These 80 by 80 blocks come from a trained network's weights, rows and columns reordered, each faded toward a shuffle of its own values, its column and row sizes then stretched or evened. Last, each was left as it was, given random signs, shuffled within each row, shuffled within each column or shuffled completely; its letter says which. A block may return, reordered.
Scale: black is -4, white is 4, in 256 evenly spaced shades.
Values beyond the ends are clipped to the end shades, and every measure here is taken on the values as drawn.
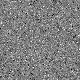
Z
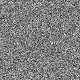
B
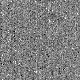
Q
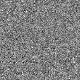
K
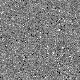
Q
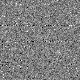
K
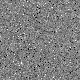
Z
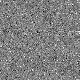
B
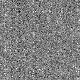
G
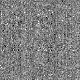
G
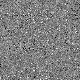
K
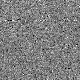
B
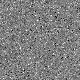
Z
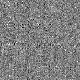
G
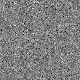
B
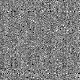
G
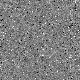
Q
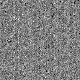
Q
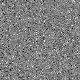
Q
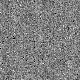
Q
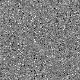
Q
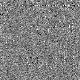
K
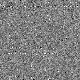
K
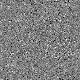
K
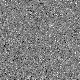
Z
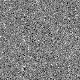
Q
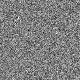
Q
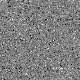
B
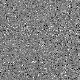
K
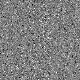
Q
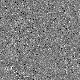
Q
